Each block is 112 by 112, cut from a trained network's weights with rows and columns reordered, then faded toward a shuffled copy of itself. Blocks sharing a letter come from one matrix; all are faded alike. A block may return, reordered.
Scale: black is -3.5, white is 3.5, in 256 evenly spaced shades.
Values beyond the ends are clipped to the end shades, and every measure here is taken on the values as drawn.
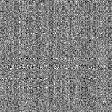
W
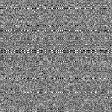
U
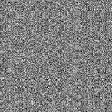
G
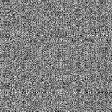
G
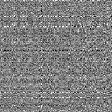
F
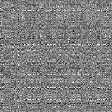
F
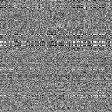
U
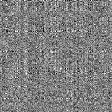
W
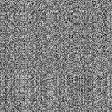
G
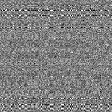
U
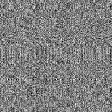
G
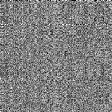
G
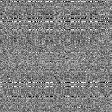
U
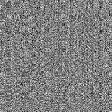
G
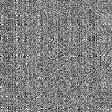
W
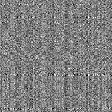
W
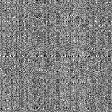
W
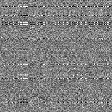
U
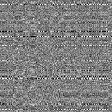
U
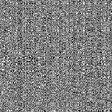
W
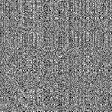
W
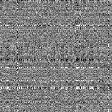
F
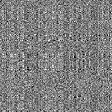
W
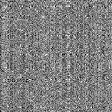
W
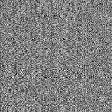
G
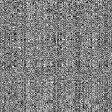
W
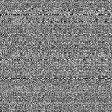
U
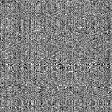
W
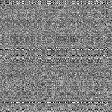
U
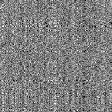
W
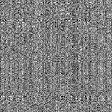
W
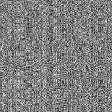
W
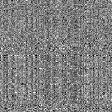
W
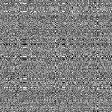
F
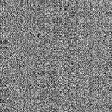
G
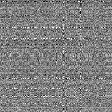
F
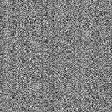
G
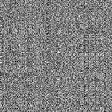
G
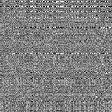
U
